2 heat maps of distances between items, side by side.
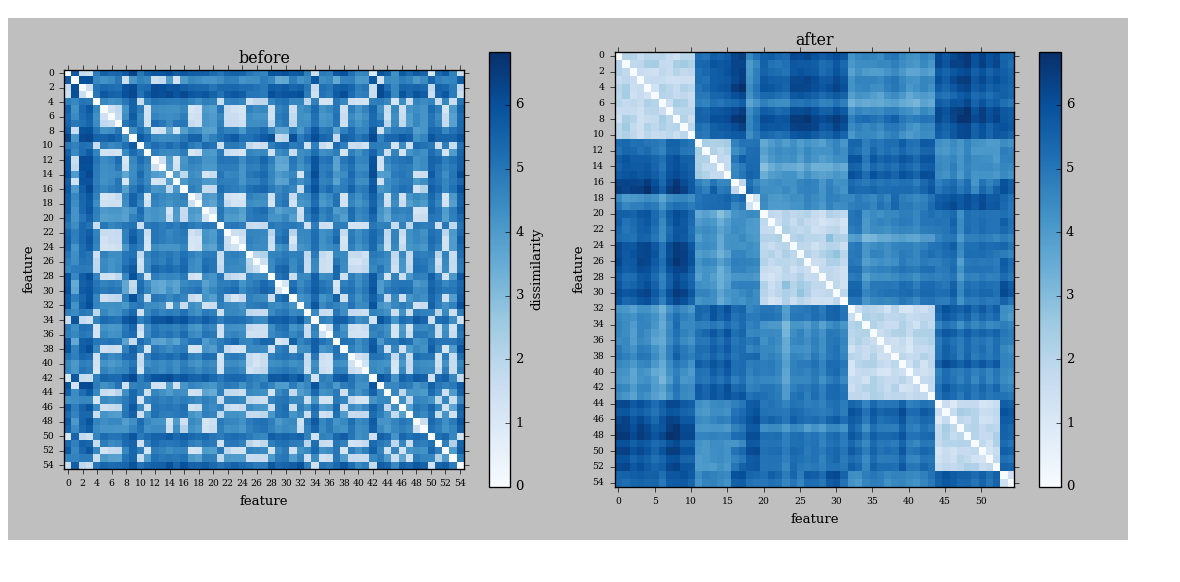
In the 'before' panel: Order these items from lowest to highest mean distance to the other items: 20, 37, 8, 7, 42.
7, 20, 8, 37, 42
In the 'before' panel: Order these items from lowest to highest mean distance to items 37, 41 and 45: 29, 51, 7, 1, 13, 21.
21, 51, 29, 1, 13, 7
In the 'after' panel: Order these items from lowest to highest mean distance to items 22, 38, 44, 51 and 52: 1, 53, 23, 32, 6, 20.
23, 20, 32, 6, 53, 1
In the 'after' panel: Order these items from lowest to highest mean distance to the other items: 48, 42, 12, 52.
42, 12, 52, 48
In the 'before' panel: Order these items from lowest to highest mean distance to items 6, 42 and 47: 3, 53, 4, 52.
53, 4, 52, 3
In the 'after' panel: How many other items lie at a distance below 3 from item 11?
4
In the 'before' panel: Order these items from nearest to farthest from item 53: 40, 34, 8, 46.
40, 46, 34, 8
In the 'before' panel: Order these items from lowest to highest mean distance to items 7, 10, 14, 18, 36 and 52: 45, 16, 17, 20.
17, 45, 20, 16
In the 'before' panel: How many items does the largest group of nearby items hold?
16
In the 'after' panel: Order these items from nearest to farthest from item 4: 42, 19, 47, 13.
42, 19, 13, 47
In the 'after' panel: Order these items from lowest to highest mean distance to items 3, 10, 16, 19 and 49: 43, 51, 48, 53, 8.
8, 51, 43, 48, 53
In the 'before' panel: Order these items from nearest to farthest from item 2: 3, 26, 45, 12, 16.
3, 45, 26, 16, 12
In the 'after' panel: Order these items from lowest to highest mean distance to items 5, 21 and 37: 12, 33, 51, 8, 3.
33, 3, 8, 12, 51
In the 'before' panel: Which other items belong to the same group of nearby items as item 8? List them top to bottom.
1, 12, 13, 15, 43
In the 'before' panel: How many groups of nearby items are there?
6
